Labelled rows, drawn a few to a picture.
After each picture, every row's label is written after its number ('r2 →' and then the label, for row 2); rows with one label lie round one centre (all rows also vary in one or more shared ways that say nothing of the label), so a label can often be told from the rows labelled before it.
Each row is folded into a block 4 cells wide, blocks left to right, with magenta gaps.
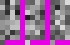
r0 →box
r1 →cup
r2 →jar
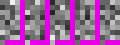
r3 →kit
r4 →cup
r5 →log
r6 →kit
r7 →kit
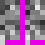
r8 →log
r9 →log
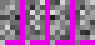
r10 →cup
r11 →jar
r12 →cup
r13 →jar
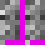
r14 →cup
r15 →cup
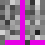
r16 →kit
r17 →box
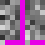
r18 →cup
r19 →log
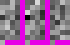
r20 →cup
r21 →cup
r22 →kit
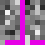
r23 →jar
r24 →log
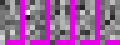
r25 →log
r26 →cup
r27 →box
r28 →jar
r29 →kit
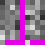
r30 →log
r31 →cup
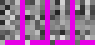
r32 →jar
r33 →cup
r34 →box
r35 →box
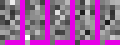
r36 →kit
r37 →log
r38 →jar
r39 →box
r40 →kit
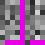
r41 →kit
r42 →box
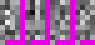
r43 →jar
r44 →box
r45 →kit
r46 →jar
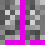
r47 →jar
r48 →jar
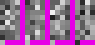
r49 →jar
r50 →log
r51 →cup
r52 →box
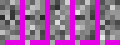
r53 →kit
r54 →cup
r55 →jar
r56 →cup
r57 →log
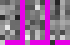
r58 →cup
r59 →log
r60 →box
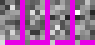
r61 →log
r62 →jar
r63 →cup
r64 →cup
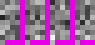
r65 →cup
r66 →kit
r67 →log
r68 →kit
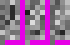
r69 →kit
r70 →jar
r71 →jar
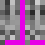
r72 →box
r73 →box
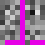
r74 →jar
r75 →box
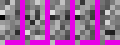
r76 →cup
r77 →kit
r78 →cup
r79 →cup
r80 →jar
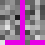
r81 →cup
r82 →box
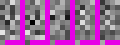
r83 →kit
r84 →kit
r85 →cup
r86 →jar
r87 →jar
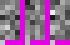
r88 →cup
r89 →log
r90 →cup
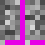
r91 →jar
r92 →cup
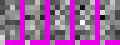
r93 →log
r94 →cup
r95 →jar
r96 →jar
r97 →cup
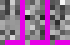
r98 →box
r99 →cup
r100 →kit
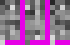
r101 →log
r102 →box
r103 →log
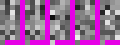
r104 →box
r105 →box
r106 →cup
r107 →log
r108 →jar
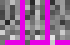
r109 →kit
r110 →box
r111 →log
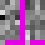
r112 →cup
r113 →log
